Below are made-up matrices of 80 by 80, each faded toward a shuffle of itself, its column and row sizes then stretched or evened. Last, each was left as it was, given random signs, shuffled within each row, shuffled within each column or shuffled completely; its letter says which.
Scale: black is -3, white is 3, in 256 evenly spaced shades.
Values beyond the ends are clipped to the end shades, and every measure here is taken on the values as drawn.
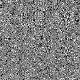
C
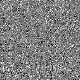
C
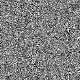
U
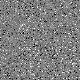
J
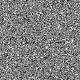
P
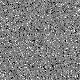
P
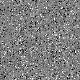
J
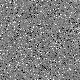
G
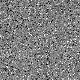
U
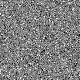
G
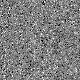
U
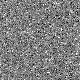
G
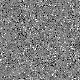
J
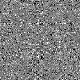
C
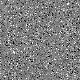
U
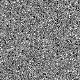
U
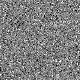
U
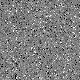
U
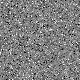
G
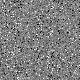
U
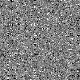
C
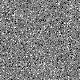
U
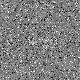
P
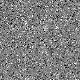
J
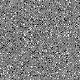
C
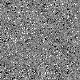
J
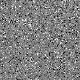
C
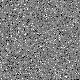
G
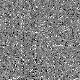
J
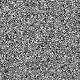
J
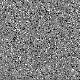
J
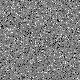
G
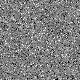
P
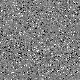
P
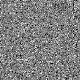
C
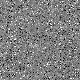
U
